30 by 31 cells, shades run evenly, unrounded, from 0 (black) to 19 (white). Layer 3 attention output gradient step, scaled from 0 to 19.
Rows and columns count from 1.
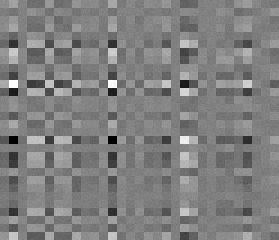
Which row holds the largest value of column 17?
11
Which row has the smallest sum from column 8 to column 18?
18
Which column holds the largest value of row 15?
21
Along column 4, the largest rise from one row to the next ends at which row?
12
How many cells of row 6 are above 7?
25
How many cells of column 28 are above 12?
3
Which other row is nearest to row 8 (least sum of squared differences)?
16
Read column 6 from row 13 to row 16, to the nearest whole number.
10 10 8 11
